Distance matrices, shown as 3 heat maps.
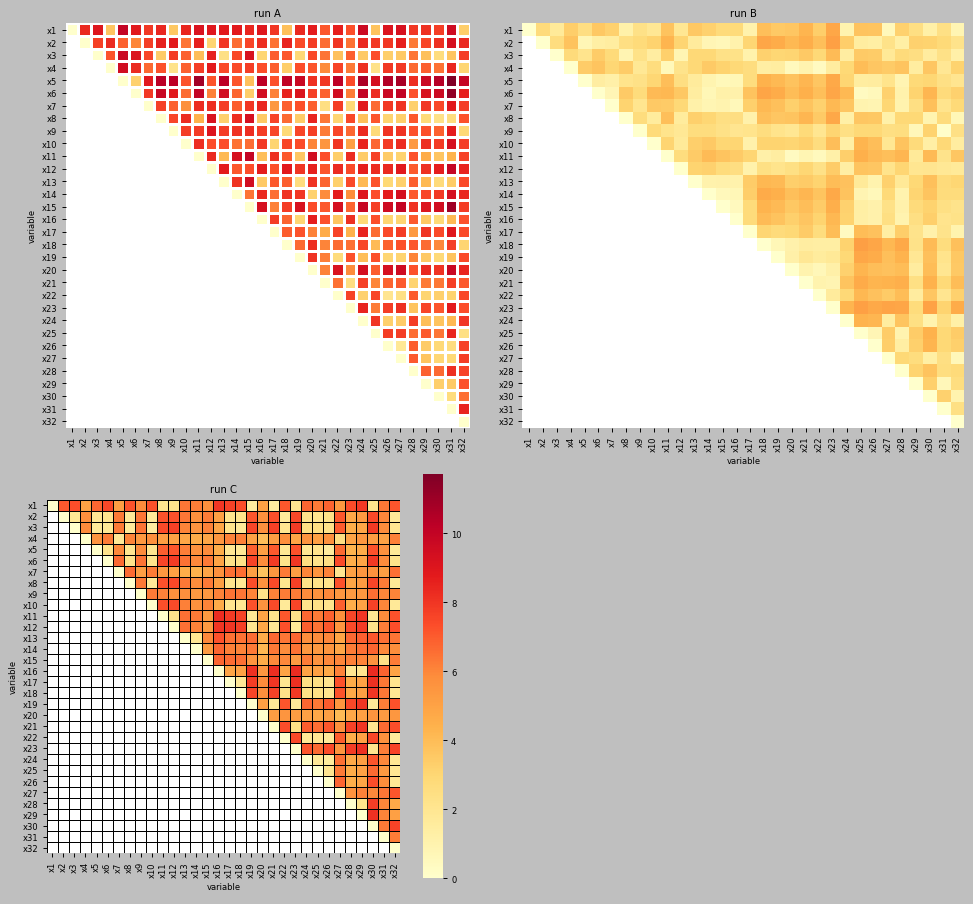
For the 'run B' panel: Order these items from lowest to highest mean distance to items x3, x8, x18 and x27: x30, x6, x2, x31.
x30, x31, x2, x6
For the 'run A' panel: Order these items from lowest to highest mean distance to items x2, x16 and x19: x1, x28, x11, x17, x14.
x11, x28, x17, x14, x1
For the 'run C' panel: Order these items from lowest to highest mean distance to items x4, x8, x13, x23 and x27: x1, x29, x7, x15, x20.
x7, x20, x1, x15, x29
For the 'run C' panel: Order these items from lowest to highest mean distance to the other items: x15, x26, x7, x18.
x26, x18, x7, x15
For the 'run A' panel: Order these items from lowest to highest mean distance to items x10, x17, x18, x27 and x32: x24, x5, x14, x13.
x13, x24, x14, x5
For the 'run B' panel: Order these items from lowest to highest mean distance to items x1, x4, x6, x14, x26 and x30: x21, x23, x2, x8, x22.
x2, x8, x22, x21, x23
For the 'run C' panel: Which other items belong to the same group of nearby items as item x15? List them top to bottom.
x31
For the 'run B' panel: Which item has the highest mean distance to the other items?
x23
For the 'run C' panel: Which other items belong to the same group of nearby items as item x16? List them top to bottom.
x28, x29
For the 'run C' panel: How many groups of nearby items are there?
7
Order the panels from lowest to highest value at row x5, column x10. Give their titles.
run C, run B, run A
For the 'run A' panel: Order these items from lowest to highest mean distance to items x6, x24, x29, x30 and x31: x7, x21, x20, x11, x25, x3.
x3, x11, x21, x25, x7, x20
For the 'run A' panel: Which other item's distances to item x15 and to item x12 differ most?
x2
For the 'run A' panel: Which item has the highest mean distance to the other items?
x5
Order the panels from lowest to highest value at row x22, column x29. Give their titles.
run B, run A, run C
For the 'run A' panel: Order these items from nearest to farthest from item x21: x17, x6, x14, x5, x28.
x28, x17, x14, x6, x5
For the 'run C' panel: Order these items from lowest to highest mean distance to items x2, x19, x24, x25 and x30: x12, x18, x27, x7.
x18, x12, x7, x27
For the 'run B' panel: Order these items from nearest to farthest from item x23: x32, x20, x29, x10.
x20, x29, x10, x32
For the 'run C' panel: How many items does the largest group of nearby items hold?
13
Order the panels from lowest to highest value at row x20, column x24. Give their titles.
run B, run C, run A
